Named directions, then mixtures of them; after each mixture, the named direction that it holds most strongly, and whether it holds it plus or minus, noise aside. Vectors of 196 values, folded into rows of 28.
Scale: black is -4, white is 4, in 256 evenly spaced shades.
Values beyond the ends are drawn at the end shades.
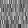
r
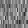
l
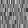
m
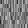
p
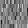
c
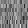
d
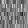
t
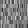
c, minus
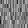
p, plus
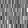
d, minus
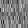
r, minus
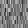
m, plus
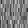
m, plus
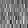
d, minus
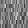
d, plus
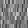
c, minus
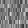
l, minus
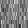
c, minus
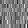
d, minus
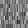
l, plus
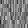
p, plus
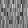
t, plus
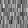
t, plus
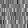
d, minus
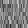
r, plus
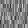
p, plus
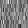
r, plus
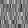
r, plus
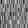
m, plus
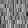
p, plus
